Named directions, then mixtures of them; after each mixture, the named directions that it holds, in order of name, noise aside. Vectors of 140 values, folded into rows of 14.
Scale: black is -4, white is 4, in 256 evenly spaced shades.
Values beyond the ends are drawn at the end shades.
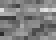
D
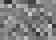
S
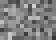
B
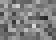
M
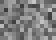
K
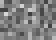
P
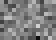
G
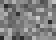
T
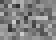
M.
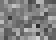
G, M.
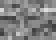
D.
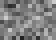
G, T.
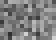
B.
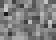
P, T.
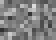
B, D, P.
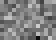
G.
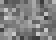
B, G.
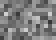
M, P, T.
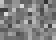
P.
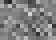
S.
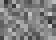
G, S, T.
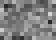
T.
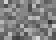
B, G, T.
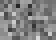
B, G, M.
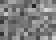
B, D, K.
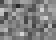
D, M, P.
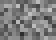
K, M, S.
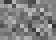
S.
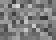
M.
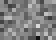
G.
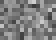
K.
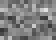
B, D, M.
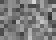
K.
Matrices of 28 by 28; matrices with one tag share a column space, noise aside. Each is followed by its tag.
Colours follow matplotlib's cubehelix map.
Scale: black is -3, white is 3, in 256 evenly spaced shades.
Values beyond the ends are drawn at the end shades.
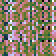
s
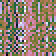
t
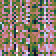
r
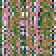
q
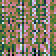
r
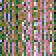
s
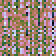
q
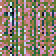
q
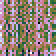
r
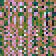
q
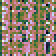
s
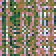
q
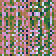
q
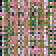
q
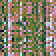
t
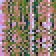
t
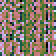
s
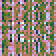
s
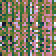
t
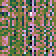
q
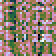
s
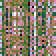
q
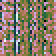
s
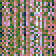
q
